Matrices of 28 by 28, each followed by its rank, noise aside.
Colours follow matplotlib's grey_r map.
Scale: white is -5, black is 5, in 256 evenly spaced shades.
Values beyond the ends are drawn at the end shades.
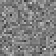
eight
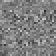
eight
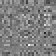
four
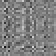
three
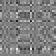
two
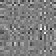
three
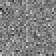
eight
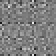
four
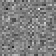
six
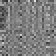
four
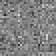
eight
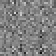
six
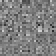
six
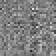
eight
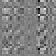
two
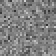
eight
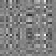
two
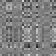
two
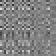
two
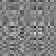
two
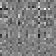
four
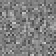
eight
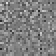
six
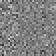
eight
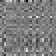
three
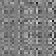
two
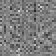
six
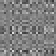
two
